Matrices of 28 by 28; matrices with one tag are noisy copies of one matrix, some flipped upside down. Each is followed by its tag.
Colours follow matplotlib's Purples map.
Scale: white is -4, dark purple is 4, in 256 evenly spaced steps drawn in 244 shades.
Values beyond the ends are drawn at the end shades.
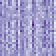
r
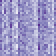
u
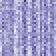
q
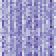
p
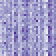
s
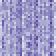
p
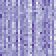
r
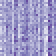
s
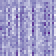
r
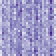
p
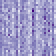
r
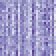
r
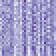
q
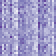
u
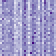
q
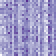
s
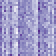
u
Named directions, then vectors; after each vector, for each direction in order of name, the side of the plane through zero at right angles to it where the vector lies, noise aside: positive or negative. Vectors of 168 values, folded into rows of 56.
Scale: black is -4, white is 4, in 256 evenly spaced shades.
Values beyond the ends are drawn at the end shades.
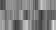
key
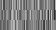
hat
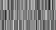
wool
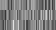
positive, negative, positive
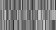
negative, negative, negative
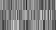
positive, negative, positive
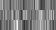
positive, negative, negative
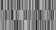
negative, positive, positive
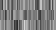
negative, positive, positive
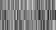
positive, positive, positive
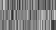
negative, negative, positive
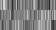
negative, negative, positive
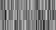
positive, positive, positive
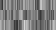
negative, positive, positive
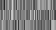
positive, positive, negative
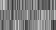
negative, negative, positive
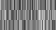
negative, negative, negative
